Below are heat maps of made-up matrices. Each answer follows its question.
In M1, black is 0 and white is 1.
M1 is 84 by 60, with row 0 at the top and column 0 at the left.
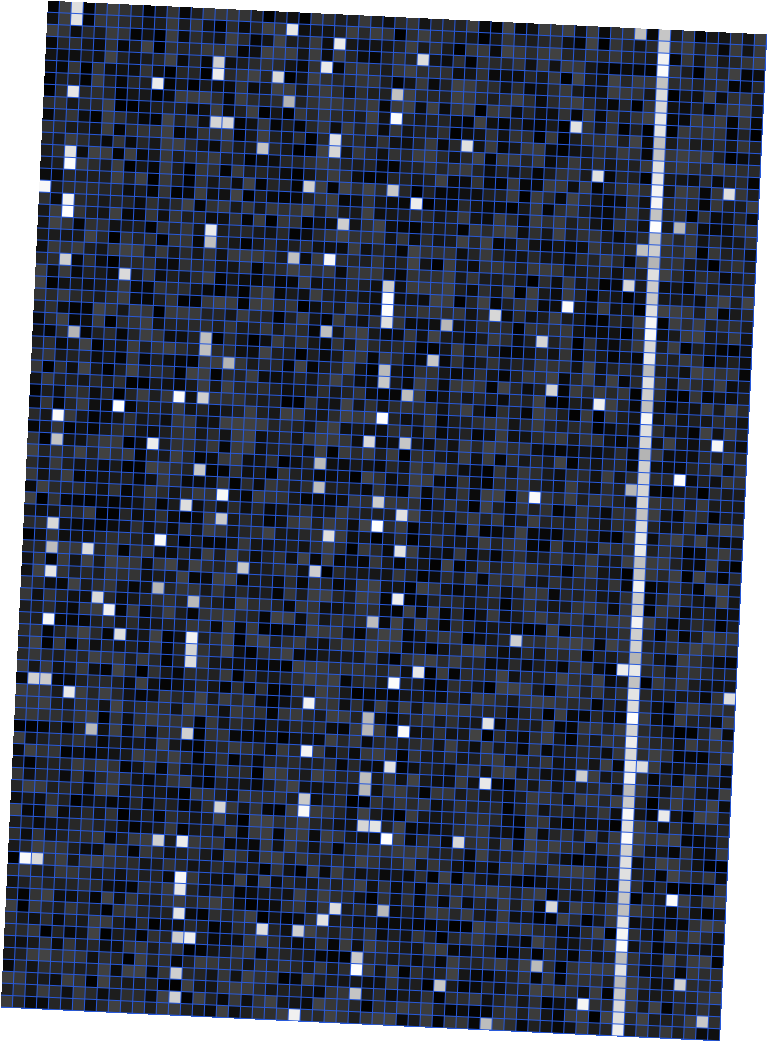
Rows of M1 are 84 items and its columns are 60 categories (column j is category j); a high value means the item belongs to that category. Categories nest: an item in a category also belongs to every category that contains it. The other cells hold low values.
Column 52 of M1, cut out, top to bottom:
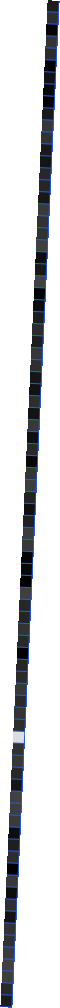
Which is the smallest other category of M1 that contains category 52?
24
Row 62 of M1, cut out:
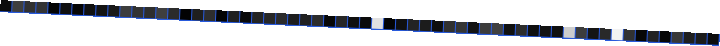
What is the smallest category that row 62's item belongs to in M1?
47
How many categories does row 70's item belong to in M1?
1
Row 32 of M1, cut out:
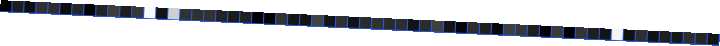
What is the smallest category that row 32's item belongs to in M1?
12
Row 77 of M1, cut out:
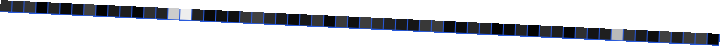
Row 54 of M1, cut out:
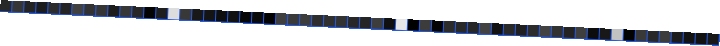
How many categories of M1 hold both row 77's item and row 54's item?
2
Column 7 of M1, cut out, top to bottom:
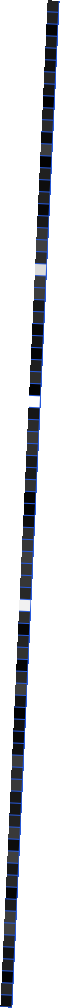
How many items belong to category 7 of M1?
3
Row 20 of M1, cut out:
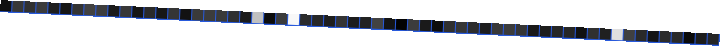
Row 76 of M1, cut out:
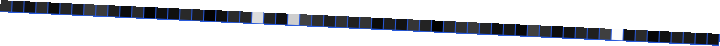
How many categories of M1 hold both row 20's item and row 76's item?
3
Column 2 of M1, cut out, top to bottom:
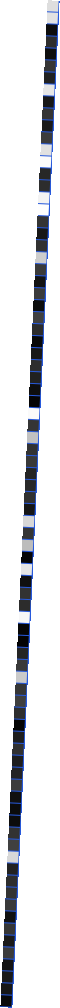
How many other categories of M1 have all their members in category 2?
10
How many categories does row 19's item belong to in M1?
2
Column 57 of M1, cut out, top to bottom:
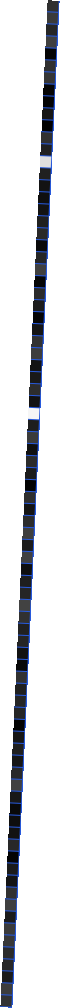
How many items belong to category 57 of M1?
2
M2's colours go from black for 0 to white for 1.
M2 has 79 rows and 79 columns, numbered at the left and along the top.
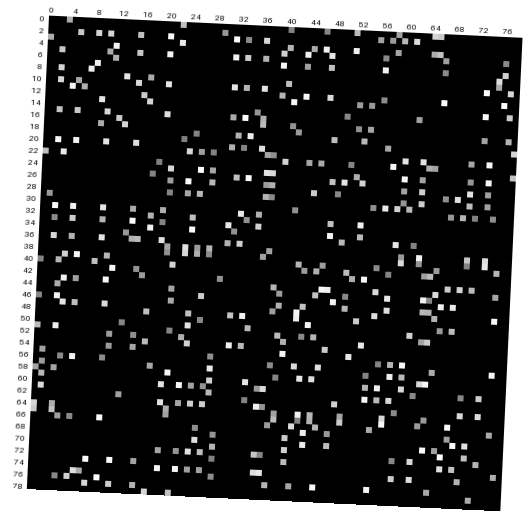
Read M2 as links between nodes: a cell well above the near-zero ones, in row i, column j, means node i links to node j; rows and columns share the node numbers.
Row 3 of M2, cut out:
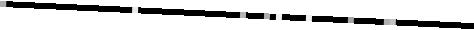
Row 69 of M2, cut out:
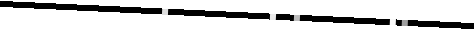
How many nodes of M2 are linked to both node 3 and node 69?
1
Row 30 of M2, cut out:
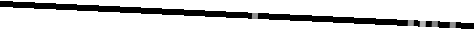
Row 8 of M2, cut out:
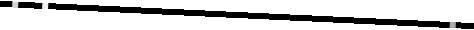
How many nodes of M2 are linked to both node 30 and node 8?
1
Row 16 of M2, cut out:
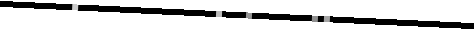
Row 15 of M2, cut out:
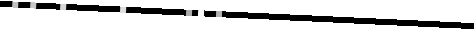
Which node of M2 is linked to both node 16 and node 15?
node 36
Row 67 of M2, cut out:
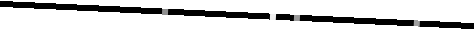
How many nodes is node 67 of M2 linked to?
4
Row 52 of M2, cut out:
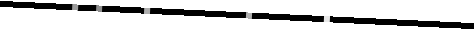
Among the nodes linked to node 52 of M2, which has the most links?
node 24
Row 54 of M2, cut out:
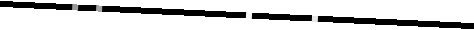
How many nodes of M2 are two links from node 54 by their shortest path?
2
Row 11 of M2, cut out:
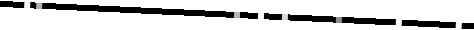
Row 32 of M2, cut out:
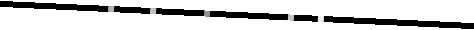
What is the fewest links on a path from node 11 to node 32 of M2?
3
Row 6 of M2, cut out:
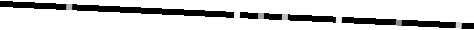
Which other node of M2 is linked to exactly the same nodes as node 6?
node 4
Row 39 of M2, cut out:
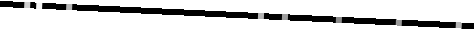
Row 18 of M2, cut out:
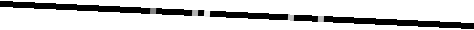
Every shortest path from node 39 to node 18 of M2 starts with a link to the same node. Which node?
node 43
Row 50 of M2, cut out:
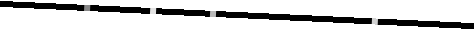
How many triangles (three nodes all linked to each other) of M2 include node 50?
3
